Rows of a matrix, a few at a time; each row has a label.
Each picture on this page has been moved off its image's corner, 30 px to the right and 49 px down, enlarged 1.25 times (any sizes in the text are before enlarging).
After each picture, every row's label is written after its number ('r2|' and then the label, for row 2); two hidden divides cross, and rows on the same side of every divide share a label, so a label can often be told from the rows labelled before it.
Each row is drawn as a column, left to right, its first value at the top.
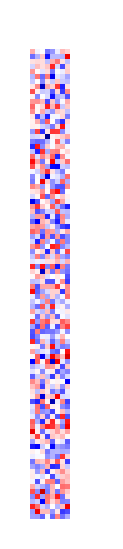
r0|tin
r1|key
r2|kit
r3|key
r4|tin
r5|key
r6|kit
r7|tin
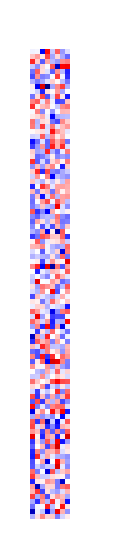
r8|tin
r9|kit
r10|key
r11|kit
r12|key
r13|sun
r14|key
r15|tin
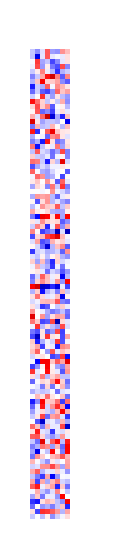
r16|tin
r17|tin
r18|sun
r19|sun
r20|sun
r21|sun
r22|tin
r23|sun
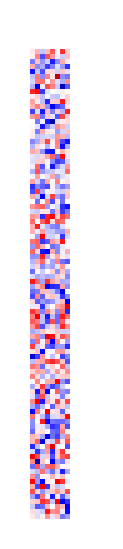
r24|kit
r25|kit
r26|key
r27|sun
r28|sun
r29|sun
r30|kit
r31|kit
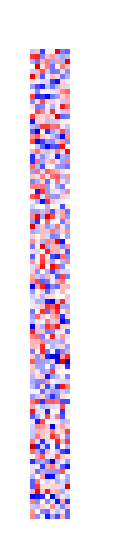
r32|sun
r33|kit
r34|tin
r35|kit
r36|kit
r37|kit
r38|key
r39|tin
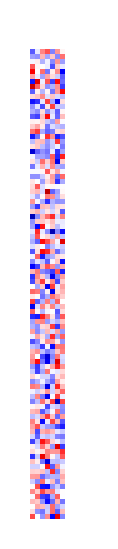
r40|key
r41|key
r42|kit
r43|kit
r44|kit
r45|key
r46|kit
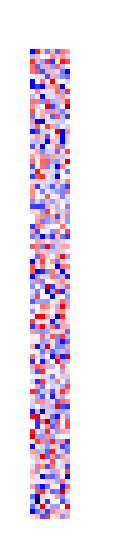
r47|tin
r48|kit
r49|kit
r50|tin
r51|sun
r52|key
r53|kit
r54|tin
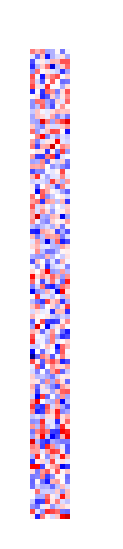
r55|sun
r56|kit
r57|tin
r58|key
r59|sun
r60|sun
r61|tin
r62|tin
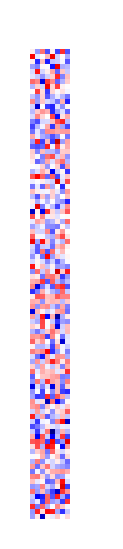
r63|kit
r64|sun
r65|kit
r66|key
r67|sun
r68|key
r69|tin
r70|sun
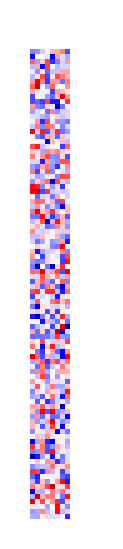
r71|key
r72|key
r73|sun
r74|tin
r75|key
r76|sun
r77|kit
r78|key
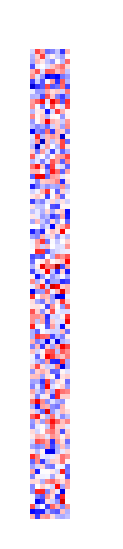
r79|kit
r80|kit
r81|kit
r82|key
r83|tin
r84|tin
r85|key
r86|tin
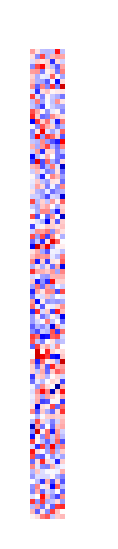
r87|sun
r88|tin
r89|key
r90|tin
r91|sun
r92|kit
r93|key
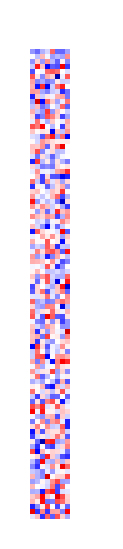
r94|sun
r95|tin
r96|key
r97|kit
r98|kit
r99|key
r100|key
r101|sun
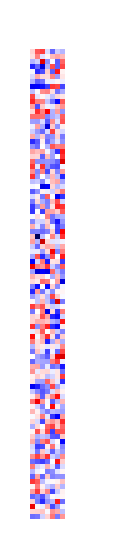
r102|kit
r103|kit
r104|kit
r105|kit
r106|key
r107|key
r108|tin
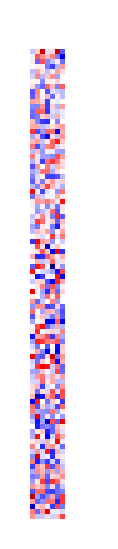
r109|key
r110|kit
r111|kit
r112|sun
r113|key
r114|kit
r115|key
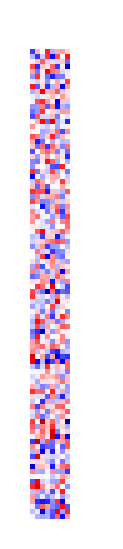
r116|key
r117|kit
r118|tin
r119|kit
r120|tin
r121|sun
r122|kit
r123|sun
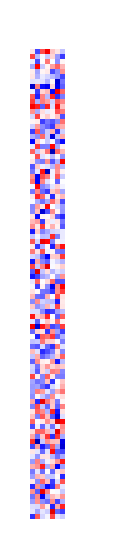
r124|kit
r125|key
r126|kit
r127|kit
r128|sun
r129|tin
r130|tin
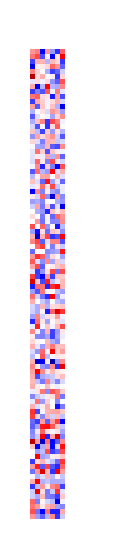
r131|sun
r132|kit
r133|tin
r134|sun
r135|tin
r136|tin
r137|sun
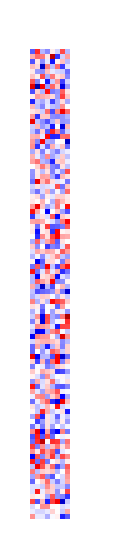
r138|key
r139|kit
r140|sun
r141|kit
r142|sun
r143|key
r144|kit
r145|kit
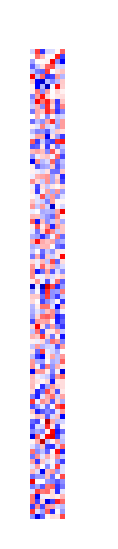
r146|sun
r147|kit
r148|kit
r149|tin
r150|tin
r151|sun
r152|key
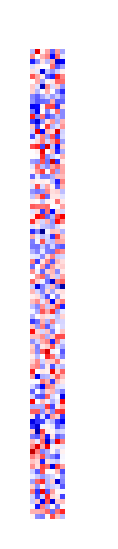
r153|sun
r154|sun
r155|kit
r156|key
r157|tin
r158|sun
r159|sun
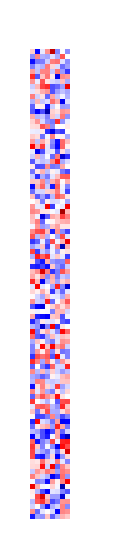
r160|sun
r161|key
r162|key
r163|key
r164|kit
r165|tin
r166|sun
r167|sun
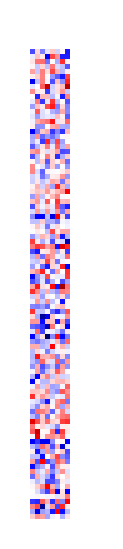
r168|tin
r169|tin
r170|key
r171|key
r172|tin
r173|sun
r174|tin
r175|key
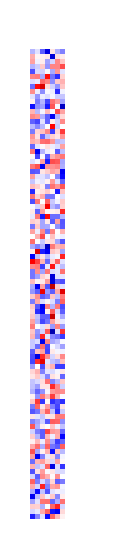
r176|kit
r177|sun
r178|key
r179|sun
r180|tin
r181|tin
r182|key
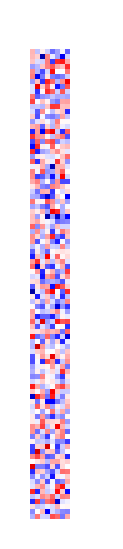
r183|kit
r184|key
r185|tin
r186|key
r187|key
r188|tin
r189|tin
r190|key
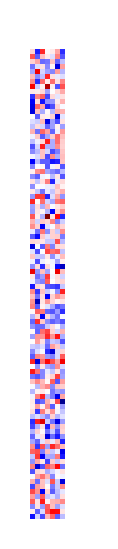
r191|sun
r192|tin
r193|key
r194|sun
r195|sun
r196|sun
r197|key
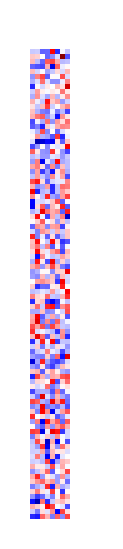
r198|kit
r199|kit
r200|sun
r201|tin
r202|kit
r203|tin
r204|sun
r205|key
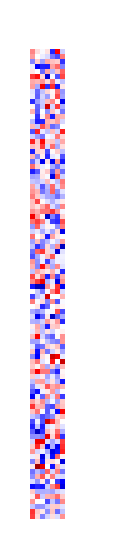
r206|sun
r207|sun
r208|sun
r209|tin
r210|key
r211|tin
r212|sun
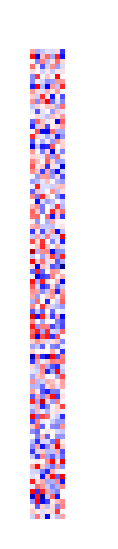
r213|kit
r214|key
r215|kit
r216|kit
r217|key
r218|sun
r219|key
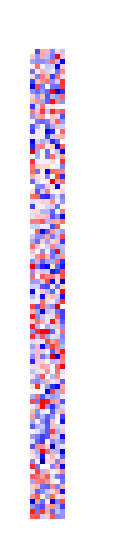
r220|kit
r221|key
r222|sun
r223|sun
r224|tin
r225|kit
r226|key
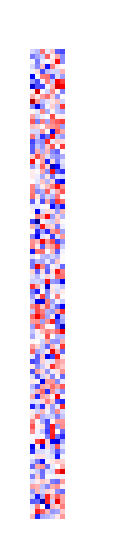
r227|tin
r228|kit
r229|kit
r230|sun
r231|tin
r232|key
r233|key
